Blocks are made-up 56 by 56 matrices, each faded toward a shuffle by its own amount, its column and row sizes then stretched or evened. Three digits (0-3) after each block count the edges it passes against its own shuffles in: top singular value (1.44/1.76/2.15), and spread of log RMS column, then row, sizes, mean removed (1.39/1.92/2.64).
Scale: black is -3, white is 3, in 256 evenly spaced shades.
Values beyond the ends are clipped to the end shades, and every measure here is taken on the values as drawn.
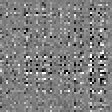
2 3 3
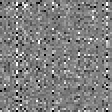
3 3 1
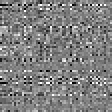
3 2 3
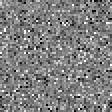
0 0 2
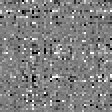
2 2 3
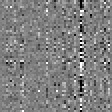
3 3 1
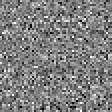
2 0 1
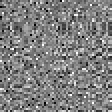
3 0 0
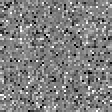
1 0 1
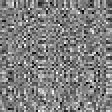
3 1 0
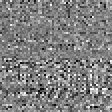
1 0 3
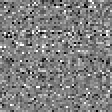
1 0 2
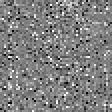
1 2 0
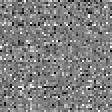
2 1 2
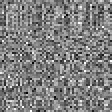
3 0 2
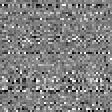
3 0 3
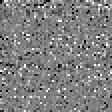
1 0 2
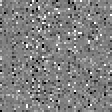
0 2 0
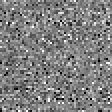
1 1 2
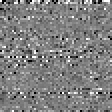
1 0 3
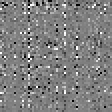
2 3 3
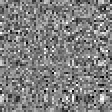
2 2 1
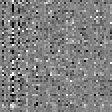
2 3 2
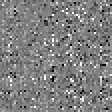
1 2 1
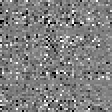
1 2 3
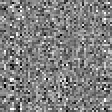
2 2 1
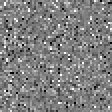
0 1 0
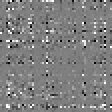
1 3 3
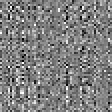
3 3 1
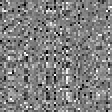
3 2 0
